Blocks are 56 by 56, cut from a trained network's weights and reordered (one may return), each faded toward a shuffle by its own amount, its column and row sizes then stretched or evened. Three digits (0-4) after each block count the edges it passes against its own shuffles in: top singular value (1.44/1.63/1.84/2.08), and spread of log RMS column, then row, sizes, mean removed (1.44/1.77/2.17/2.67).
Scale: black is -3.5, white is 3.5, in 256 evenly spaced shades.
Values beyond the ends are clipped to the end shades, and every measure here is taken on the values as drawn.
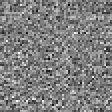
2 0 1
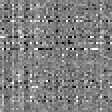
3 0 4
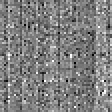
3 2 1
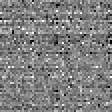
2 1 2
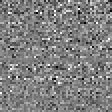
0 1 4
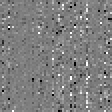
0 4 0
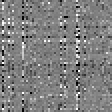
2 4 0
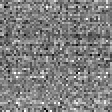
2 1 2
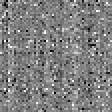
1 1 2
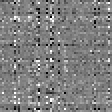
1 4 3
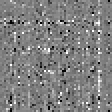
1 4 2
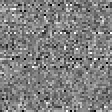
1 0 3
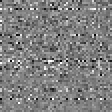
3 2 4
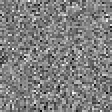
2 2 0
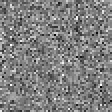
0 2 0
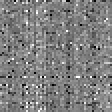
3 1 3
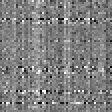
3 0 4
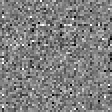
0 2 1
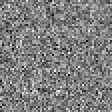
0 0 1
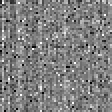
2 0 0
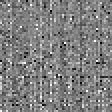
2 1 1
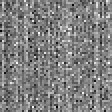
3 0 0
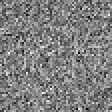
0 0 0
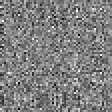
2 2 0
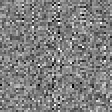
3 3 1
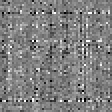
2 2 3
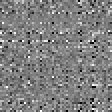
1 3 4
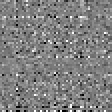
1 2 4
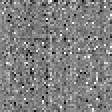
0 1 0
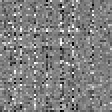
1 4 0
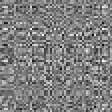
4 2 3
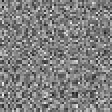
4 2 1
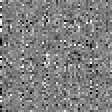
1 4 2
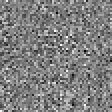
1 2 1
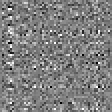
3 4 3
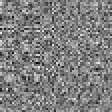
4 2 2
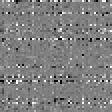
1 2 4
